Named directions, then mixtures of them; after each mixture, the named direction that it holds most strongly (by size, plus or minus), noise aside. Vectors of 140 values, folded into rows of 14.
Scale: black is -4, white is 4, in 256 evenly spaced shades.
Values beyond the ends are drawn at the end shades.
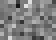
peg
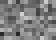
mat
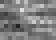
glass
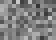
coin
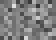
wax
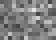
wax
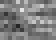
glass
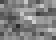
glass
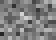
mat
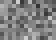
coin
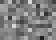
coin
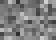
mat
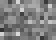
mat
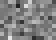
peg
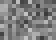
coin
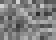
coin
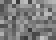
coin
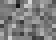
peg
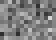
coin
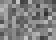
coin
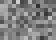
coin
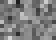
mat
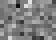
peg
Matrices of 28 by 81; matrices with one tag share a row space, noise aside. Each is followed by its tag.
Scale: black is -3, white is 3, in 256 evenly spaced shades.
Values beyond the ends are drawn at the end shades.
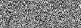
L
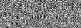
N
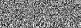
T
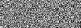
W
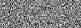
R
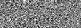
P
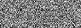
T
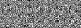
W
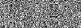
T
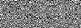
P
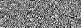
W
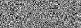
T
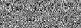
N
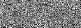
L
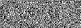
W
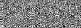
W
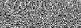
N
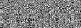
W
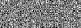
T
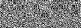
L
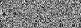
L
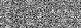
N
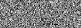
T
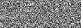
W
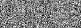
L
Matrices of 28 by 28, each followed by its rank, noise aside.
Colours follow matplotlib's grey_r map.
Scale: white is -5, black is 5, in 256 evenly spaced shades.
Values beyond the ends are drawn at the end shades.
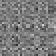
four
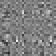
four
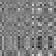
two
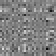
three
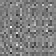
three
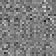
six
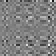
two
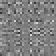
three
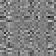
three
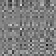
three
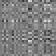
two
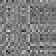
three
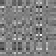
two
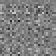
four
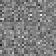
six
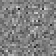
six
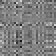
two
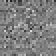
six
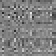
four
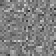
six
